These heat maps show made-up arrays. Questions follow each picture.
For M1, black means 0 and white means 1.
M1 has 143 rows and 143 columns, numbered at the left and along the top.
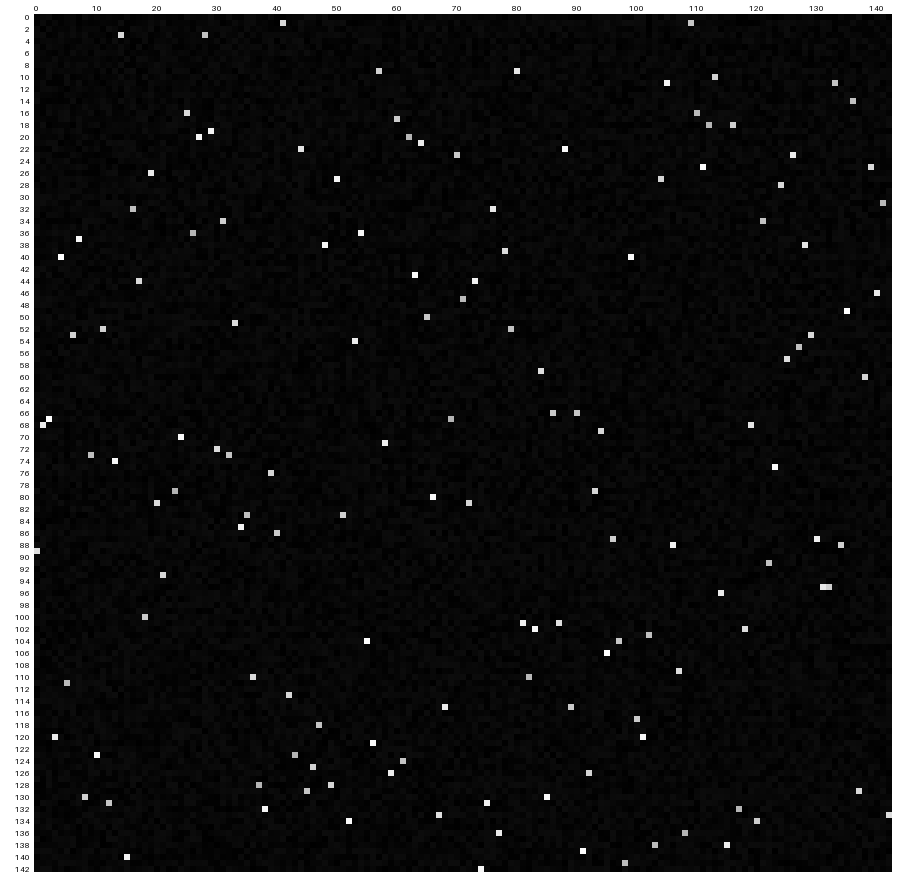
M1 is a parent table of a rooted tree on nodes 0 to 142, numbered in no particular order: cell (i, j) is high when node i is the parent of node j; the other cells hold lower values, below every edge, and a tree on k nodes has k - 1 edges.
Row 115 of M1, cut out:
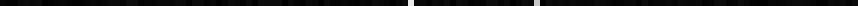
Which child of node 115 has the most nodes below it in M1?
68
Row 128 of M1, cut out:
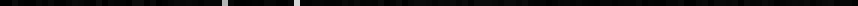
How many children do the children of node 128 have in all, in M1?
2
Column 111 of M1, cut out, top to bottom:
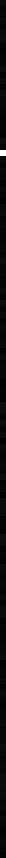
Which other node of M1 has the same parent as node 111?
139
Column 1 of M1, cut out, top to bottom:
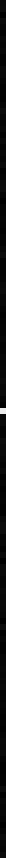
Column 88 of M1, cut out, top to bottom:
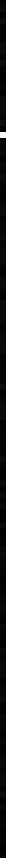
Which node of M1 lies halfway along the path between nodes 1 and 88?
60
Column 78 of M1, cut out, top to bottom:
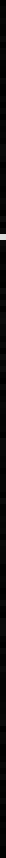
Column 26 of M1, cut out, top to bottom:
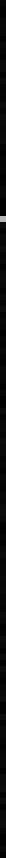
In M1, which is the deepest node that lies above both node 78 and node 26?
32
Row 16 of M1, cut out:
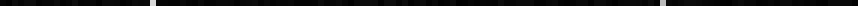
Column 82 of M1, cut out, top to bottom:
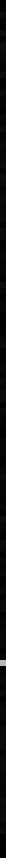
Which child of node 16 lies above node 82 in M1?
110
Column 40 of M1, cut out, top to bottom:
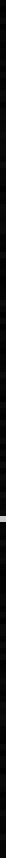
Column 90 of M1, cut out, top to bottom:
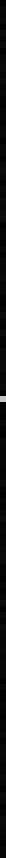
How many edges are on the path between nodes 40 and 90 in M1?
3
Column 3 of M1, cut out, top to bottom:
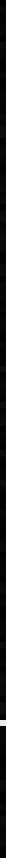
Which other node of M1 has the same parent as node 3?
101
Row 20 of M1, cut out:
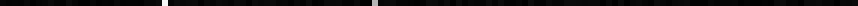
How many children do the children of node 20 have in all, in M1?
2
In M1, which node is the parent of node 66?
80
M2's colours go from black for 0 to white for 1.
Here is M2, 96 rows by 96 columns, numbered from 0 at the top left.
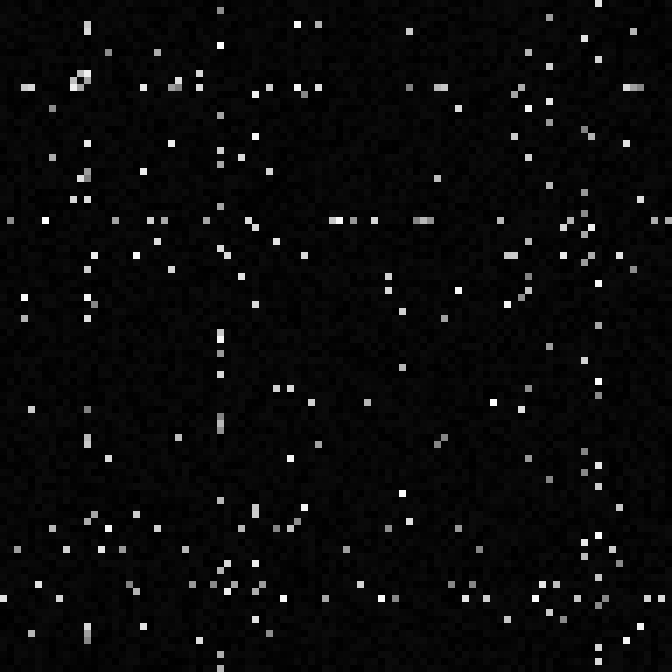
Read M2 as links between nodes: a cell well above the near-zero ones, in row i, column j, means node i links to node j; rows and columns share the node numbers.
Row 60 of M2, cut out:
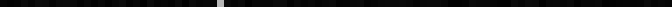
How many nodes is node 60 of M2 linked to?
1
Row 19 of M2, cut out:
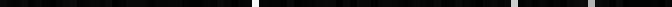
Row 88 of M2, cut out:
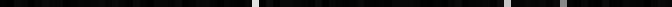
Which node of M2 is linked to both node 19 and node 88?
node 36
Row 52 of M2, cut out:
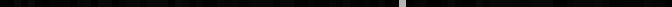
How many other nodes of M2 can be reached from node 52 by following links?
3
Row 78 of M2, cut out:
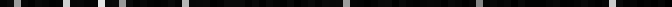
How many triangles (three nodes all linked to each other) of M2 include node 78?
0
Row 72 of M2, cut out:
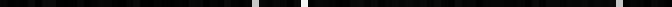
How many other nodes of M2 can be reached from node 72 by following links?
9
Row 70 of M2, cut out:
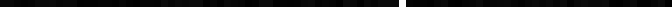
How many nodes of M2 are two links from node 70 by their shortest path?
2
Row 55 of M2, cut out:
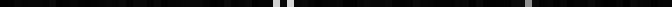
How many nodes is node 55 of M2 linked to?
3
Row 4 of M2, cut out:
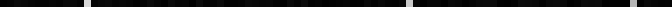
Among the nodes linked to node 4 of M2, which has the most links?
node 12
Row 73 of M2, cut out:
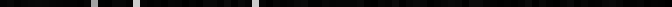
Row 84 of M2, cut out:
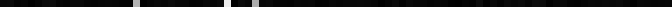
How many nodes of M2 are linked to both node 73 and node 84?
2
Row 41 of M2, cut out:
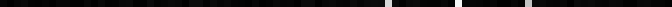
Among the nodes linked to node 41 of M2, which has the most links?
node 75
